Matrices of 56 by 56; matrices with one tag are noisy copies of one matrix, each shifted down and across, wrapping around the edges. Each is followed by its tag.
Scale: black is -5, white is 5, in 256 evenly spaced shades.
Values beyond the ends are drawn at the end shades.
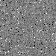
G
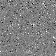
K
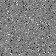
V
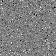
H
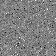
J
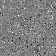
G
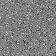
V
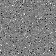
J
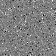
H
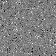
G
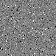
H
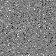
V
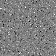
V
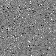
K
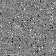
G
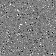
K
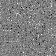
G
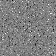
V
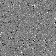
K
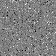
G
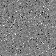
J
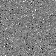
J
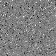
J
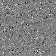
H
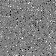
G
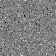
V
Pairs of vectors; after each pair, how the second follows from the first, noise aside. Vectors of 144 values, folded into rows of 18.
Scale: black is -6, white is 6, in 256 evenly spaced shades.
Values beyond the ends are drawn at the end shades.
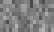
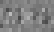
wrapped around, negated, partly zeroed.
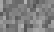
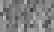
copied.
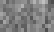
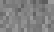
negated, shrunk.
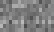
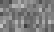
copied.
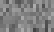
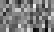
scaled up.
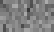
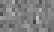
wrapped around, negated, partly zeroed.
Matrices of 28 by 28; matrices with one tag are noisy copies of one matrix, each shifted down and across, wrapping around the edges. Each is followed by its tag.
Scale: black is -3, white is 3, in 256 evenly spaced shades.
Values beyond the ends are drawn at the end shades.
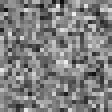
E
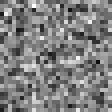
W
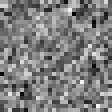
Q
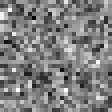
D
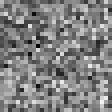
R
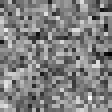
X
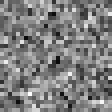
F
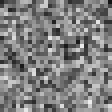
E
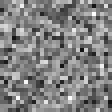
R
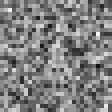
W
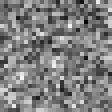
D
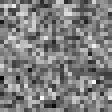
D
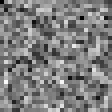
Q
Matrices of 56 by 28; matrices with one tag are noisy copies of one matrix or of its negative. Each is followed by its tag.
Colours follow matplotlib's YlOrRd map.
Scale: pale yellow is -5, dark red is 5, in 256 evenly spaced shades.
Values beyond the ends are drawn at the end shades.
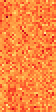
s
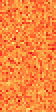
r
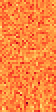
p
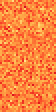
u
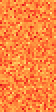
u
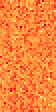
s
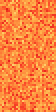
s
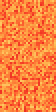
p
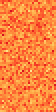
u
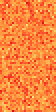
p
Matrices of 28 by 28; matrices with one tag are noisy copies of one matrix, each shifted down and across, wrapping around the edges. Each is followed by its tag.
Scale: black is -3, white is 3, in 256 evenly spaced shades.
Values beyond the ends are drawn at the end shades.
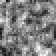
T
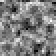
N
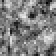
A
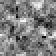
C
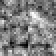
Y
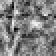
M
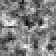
T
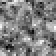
C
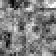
T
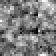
Y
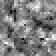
C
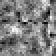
M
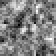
A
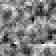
N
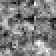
Y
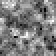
C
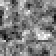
T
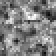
T
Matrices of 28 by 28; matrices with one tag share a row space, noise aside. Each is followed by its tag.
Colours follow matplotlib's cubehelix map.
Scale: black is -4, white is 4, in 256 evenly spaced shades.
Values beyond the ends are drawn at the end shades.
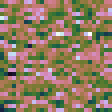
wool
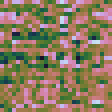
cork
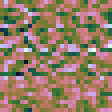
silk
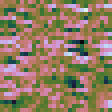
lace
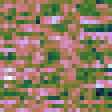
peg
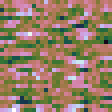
lace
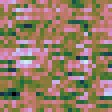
lace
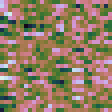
wool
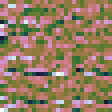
wool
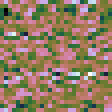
silk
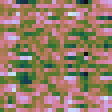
lace
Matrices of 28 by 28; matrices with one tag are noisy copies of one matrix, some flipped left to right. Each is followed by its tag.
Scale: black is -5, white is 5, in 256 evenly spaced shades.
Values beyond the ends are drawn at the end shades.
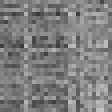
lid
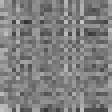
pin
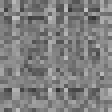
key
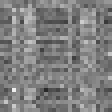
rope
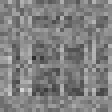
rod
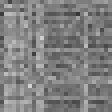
lid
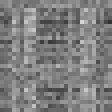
rope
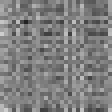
pin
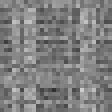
rope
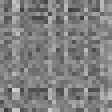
key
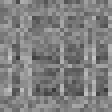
rod
